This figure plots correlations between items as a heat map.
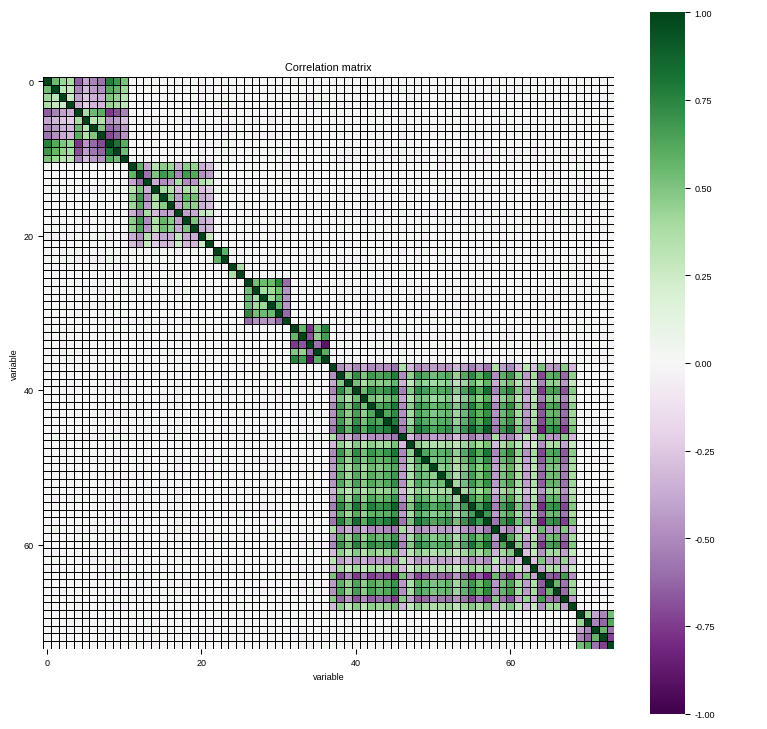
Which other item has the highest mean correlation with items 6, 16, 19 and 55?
12
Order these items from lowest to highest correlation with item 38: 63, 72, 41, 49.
72, 63, 41, 49
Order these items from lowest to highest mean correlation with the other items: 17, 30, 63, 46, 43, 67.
67, 46, 17, 30, 63, 43
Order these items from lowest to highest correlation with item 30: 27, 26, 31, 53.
31, 53, 27, 26
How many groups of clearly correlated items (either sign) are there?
8
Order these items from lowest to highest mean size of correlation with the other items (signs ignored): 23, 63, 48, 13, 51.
23, 13, 63, 51, 48
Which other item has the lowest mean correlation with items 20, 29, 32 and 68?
34
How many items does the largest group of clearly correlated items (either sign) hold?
32
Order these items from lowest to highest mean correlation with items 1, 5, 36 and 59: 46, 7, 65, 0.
46, 7, 0, 65
